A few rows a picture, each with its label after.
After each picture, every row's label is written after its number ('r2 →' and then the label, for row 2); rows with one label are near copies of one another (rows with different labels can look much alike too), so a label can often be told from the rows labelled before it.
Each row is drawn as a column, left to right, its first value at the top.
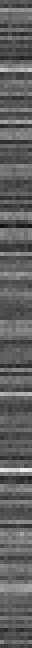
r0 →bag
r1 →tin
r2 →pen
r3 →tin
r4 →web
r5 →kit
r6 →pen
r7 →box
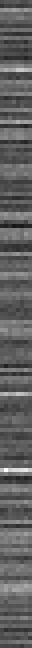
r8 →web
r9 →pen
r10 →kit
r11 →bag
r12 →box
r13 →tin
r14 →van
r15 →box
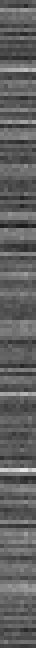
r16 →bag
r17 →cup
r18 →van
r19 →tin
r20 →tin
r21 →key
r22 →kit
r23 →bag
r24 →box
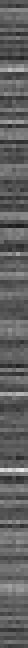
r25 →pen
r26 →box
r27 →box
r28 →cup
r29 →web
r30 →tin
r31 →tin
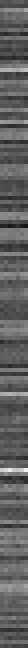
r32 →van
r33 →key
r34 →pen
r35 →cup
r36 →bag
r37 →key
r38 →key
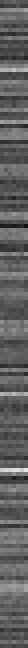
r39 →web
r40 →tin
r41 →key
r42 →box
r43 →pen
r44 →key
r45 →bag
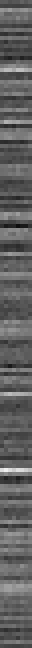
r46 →key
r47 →van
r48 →web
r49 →web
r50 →box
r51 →tin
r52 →tin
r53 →kit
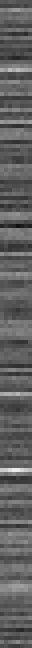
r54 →box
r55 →pen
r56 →box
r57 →cup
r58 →cup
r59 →cup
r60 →key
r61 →web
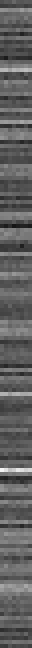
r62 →pen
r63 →kit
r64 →van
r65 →box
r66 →pen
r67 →key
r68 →box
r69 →bag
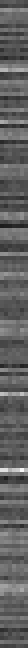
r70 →web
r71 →kit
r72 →bag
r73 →tin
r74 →tin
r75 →pen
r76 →web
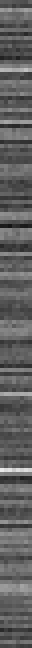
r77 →cup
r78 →box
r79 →cup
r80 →van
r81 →pen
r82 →box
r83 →key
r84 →key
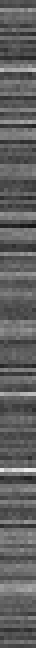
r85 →pen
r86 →web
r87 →key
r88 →cup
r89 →cup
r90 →bag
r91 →pen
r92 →bag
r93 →pen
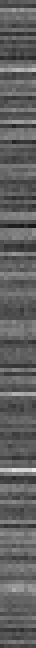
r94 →kit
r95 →key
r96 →cup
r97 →bag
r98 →tin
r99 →cup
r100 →tin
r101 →tin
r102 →tin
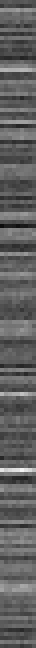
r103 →bag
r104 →cup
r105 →cup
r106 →key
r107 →bag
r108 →pen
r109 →bag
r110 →key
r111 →van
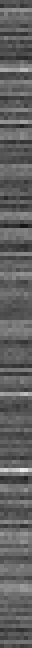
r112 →kit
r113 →key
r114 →web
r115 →key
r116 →cup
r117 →tin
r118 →box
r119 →web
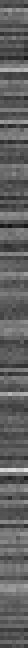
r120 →key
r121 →box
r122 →bag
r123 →pen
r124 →cup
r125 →web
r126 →kit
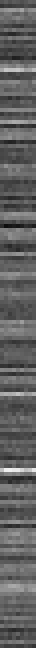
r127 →web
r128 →tin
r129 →key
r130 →van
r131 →box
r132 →bag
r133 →van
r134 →bag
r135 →tin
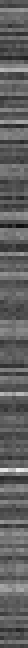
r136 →box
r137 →pen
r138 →bag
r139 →kit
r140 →cup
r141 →bag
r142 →cup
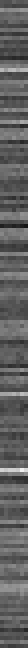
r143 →cup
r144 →pen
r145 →tin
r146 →tin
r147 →kit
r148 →van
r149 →cup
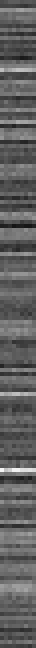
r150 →pen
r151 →bag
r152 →bag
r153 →pen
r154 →box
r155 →kit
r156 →web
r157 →kit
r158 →tin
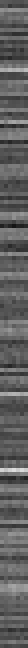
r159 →bag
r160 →pen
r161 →web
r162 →van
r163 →box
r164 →van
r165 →box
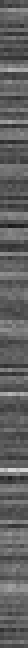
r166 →web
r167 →web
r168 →box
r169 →key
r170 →tin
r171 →bag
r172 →pen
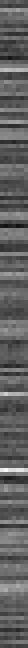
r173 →pen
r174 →pen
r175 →kit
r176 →van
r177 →cup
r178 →cup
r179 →key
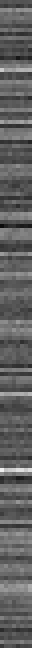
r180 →cup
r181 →web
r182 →key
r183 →pen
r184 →kit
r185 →van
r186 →key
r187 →web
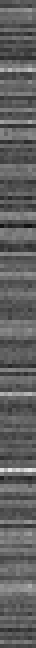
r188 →box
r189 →web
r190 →pen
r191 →bag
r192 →cup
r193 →bag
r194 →bag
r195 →box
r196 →pen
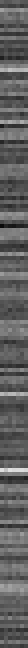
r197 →bag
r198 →key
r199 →box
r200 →tin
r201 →cup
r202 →web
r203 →box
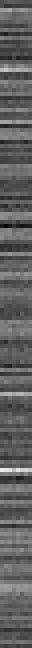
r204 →key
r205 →tin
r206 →bag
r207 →van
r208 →kit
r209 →bag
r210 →key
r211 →web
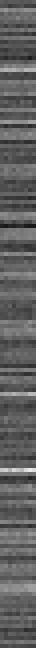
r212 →van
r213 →bag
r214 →box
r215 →tin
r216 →box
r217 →bag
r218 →key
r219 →bag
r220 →box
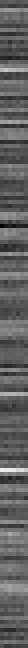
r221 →cup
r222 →cup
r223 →kit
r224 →cup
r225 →kit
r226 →pen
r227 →web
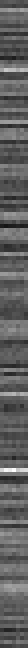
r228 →kit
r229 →cup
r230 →cup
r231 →pen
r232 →van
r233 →cup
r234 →key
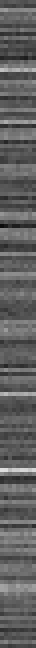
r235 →cup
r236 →web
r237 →kit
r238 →kit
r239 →van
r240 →pen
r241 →van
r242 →kit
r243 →box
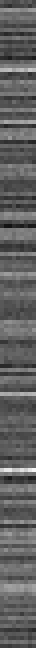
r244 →tin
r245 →van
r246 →kit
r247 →bag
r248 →key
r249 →box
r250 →tin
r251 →kit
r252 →pen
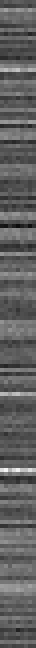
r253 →bag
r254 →tin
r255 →web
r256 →tin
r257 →cup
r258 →bag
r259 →key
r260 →key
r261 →key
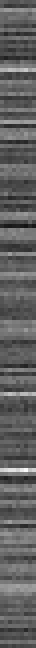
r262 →cup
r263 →kit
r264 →web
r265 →tin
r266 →key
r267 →tin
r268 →pen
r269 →box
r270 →bag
